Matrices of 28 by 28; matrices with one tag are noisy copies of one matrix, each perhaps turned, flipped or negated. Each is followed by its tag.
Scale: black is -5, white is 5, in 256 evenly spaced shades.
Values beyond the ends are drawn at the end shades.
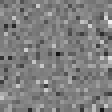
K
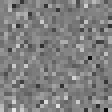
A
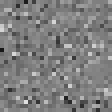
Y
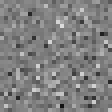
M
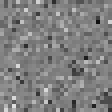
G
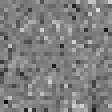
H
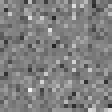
H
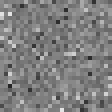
Y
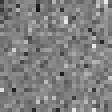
G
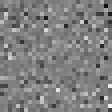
A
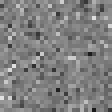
Y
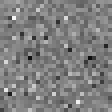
M
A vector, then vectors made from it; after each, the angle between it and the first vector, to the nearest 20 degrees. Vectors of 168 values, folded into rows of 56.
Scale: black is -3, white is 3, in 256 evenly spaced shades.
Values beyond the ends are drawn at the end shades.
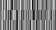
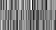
40 degrees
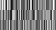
40 degrees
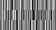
20 degrees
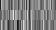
80 degrees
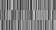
140 degrees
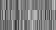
80 degrees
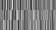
140 degrees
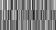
40 degrees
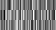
140 degrees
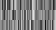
140 degrees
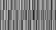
40 degrees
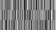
120 degrees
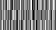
20 degrees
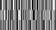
40 degrees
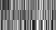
100 degrees
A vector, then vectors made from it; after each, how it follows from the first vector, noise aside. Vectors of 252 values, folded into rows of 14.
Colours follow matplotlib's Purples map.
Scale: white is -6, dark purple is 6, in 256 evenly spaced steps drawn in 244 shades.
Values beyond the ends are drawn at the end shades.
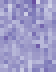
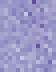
partly zeroed.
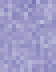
shrunk.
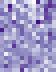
negated, scaled up.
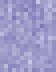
shrunk.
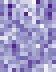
negated, scaled up.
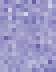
partly zeroed.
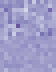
reversed, partly zeroed.
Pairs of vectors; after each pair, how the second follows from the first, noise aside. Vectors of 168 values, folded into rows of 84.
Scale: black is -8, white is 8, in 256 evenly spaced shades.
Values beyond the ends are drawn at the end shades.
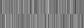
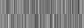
reversed, negated.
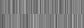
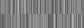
copied.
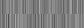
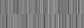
reversed, negated, partly zeroed.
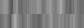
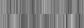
reversed, negated.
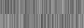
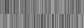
copied.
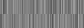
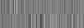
wrapped around, partly zeroed.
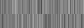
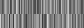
reversed, scaled up.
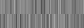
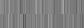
reversed, negated, partly zeroed.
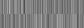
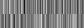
scaled up.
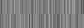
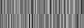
scaled up.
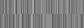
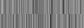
reversed, negated.
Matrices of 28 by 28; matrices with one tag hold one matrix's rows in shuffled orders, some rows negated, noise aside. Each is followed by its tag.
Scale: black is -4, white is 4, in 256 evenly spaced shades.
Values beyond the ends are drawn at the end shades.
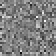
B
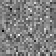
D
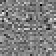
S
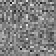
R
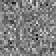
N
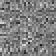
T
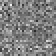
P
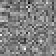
T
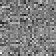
T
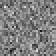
N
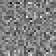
D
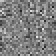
B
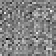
P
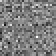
P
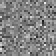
B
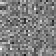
T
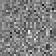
D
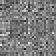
T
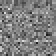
P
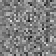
D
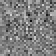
D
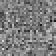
S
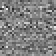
S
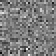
T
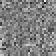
B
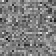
S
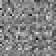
P
